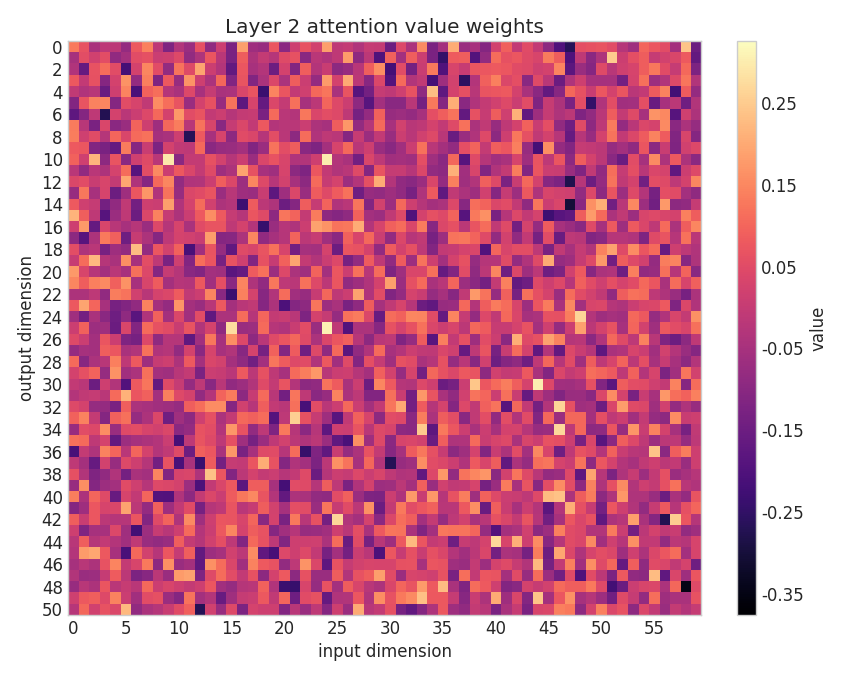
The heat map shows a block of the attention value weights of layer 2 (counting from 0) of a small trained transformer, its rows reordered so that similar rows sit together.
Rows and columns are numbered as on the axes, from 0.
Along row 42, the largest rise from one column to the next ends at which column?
57
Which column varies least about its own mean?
54
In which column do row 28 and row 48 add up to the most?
35
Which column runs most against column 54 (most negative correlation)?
17
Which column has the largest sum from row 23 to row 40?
33
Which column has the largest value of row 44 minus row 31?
32
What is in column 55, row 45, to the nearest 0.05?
0.05
